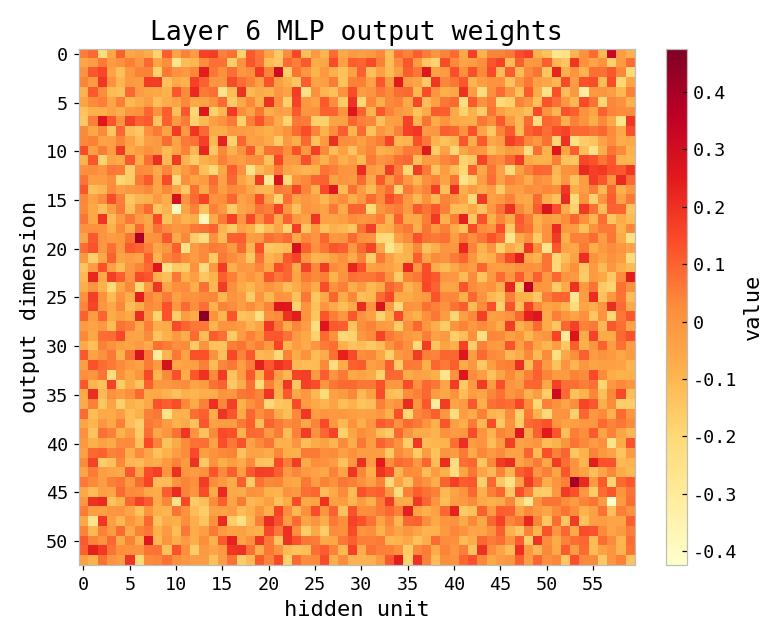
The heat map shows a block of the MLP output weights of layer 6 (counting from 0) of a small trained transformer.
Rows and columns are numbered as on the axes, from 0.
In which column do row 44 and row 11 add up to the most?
54
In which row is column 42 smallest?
15
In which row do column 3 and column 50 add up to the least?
4
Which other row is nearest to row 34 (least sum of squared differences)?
47
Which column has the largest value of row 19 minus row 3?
6
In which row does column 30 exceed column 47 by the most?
26
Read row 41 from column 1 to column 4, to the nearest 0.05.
0.1 0.1 0.05 0.05
